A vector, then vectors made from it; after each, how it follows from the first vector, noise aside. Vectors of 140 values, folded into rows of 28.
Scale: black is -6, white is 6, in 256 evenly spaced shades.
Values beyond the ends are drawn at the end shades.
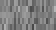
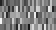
wrapped around, negated, scaled up.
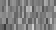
sign-scrambled.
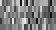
reversed, negated, scaled up.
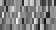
wrapped around, scaled up.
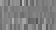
reversed, negated, partly zeroed.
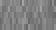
reversed, negated, shrunk.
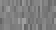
reversed, negated, shrunk.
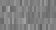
reversed, negated, shrunk.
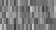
sign-scrambled.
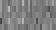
reversed, negated, partly zeroed.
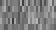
reversed.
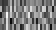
wrapped around, negated, scaled up.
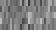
reversed.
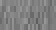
reversed, negated, shrunk.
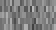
sign-scrambled.
